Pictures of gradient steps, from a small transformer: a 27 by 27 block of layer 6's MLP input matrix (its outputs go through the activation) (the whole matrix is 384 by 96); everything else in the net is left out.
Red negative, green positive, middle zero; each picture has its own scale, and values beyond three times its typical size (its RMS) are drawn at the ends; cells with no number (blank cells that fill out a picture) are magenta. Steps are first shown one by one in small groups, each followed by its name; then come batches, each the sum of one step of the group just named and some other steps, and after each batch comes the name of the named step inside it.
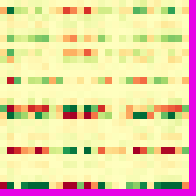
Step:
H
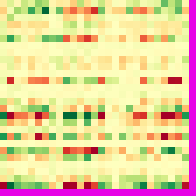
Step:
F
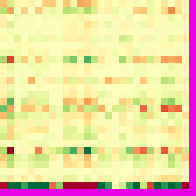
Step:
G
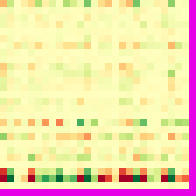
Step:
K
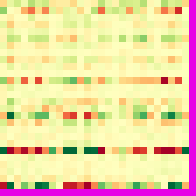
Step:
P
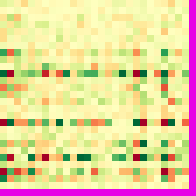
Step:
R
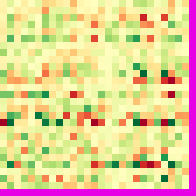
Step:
R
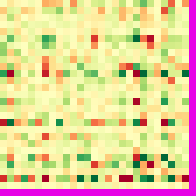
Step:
R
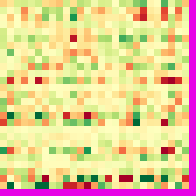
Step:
P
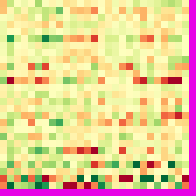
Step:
F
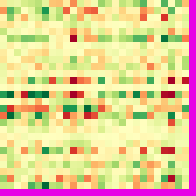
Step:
H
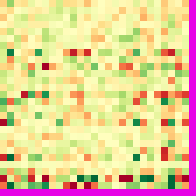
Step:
G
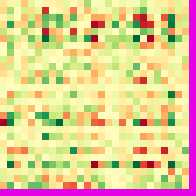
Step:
H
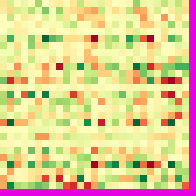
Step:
F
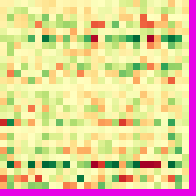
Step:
H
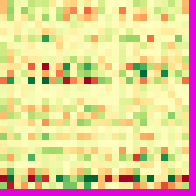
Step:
K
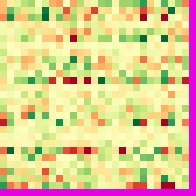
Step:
R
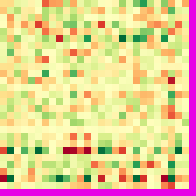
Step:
K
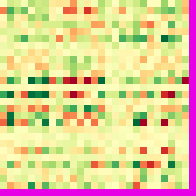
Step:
H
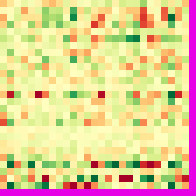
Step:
G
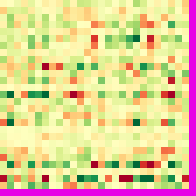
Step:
H
